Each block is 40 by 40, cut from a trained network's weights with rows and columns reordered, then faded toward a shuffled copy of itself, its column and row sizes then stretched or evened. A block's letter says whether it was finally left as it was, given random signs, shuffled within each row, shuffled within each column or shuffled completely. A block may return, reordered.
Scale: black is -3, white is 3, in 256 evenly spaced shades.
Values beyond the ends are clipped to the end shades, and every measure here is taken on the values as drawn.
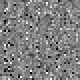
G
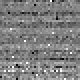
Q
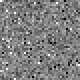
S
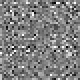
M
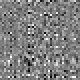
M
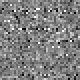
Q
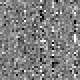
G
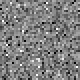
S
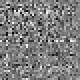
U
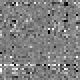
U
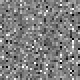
G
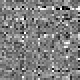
M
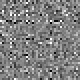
U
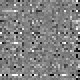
U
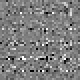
U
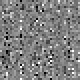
G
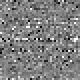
Q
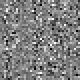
G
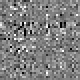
M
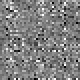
U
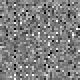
G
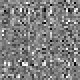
M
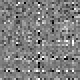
M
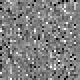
G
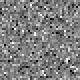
S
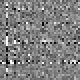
U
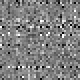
M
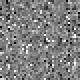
G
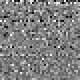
Q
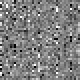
G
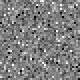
S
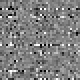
M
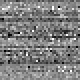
Q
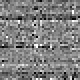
M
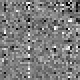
U
